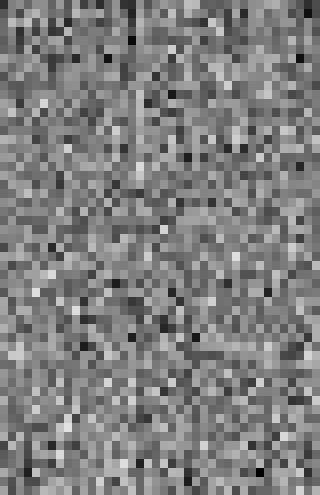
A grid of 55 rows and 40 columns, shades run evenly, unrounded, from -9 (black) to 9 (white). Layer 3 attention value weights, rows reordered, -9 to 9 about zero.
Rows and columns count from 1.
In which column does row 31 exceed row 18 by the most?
6
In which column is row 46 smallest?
18
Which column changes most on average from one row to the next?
22
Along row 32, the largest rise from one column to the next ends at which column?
30
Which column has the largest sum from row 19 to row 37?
37
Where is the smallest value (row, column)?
53, 33
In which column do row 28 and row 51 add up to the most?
8
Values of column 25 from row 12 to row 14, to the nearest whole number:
-1 2 0
